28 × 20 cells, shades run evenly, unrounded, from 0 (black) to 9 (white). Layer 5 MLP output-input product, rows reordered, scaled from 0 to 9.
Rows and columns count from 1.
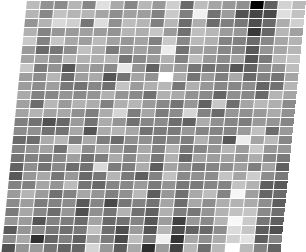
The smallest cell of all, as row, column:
1, 17
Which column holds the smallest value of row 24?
6
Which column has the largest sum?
18
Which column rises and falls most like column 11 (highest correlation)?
20
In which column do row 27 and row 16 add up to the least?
13
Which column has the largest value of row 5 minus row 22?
11
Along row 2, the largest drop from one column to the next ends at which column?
14
